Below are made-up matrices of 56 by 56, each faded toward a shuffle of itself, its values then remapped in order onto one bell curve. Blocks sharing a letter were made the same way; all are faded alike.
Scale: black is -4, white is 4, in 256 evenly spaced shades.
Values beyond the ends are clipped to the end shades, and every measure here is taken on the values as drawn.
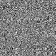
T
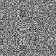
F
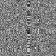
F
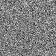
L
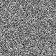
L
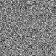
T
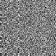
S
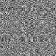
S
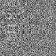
F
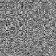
S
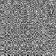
S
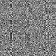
F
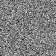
L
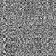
S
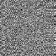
S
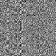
F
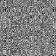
F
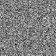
T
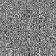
F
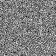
L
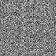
T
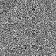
T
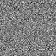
T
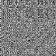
F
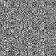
S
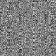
F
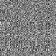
S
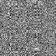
F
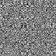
S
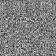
T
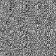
F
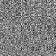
S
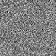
T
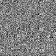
T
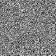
T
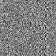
F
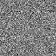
T
